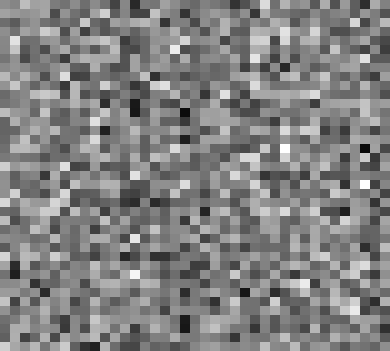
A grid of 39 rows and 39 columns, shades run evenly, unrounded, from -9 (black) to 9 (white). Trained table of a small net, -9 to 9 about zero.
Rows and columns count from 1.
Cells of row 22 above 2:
8
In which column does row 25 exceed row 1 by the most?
24
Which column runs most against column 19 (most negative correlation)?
13
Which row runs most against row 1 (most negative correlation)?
20
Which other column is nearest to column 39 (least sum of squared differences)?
15
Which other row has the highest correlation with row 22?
6
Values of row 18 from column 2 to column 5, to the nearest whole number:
0 -1 -1 -3
